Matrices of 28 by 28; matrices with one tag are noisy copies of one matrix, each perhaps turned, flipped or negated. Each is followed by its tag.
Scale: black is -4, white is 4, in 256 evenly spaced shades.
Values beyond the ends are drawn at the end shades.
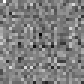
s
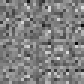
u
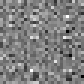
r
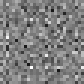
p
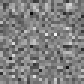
r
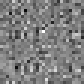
r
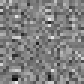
r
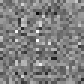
s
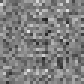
s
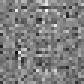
s
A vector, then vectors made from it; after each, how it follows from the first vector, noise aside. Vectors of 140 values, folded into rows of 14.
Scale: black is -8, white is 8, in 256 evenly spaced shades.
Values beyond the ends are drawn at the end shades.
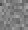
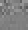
negated, partly zeroed.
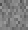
sign-scrambled.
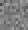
sign-scrambled.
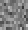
reversed, negated, scaled up.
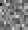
scaled up.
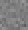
wrapped around, shrunk.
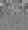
negated, partly zeroed.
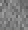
sign-scrambled.
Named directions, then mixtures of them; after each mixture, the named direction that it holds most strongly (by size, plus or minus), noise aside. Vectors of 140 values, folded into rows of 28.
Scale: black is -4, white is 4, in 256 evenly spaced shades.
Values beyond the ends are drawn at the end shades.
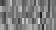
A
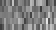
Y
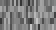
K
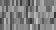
K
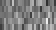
Y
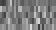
A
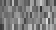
Y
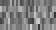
K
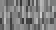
K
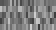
K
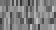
K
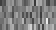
Y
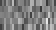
Y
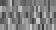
A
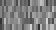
Y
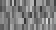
Y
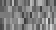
Y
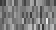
Y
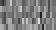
A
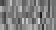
A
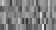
A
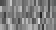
A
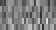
A
